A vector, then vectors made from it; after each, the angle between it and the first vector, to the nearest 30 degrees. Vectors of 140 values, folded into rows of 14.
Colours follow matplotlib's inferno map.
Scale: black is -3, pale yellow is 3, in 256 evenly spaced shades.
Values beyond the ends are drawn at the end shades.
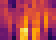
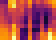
150 degrees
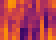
150 degrees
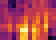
30 degrees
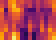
150 degrees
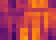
30 degrees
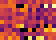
120 degrees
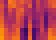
150 degrees
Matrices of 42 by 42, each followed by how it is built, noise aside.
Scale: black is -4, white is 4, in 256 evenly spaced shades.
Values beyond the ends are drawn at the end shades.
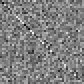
diagonal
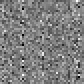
uneven columns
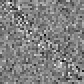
banded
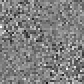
block diagonal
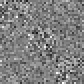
block diagonal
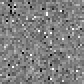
sparse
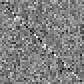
diagonal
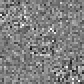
block diagonal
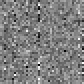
uneven columns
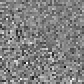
lower triangular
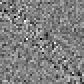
banded
